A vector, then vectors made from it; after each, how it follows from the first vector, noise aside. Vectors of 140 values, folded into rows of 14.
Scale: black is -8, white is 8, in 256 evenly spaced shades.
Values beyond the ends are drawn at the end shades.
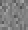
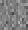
reversed.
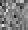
scaled up.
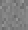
shrunk.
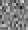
scaled up.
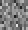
scaled up.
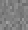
reversed, negated, shrunk.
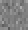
negated, partly zeroed.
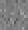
wrapped around, negated, partly zeroed.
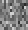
reversed, negated, scaled up.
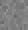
shrunk.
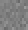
reversed, negated, shrunk.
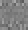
negated, partly zeroed.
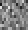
scaled up.
